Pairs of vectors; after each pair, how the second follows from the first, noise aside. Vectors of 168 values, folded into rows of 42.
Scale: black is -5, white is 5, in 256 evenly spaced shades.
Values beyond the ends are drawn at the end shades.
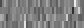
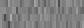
reversed, negated, shrunk.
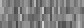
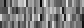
reversed, negated, scaled up.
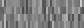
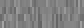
reversed, shrunk.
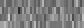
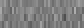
reversed, shrunk.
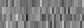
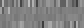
reversed, negated, partly zeroed.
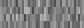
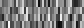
wrapped around, negated, scaled up.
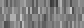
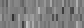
reversed, negated, partly zeroed.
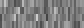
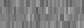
reversed, shrunk.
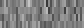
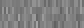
reversed, negated, shrunk.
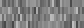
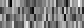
reversed, negated, scaled up.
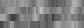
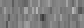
reversed, negated, partly zeroed.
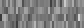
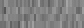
reversed, negated, shrunk.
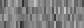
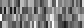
wrapped around, negated, scaled up.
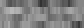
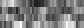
wrapped around, negated, scaled up.
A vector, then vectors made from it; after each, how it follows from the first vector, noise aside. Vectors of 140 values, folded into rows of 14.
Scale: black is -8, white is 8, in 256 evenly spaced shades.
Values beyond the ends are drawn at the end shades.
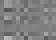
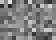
reversed, negated, scaled up.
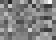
reversed, scaled up.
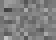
copied.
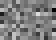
wrapped around, negated, scaled up.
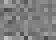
copied.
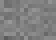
negated, shrunk.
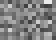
reversed, scaled up.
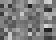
wrapped around, negated, scaled up.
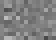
copied.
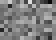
reversed, negated, scaled up.
